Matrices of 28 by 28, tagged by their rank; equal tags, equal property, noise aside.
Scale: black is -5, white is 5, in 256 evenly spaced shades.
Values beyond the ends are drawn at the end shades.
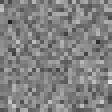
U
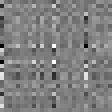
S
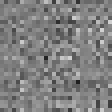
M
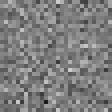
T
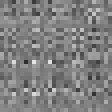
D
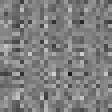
M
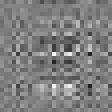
S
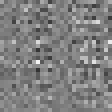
M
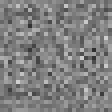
T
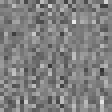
M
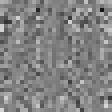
T
